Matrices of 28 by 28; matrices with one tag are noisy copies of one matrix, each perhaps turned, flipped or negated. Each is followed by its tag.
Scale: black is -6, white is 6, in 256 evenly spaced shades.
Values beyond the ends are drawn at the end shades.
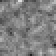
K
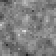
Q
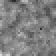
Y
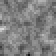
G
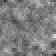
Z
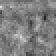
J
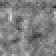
J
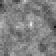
Q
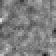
K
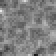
K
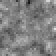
G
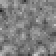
K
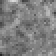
Y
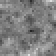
Q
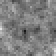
Q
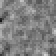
K
